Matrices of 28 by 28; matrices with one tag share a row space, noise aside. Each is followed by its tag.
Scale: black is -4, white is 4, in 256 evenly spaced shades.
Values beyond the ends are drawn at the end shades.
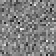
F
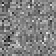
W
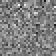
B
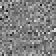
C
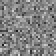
W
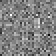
C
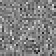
C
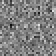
C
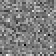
W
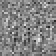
B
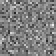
F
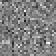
B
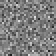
F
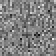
C
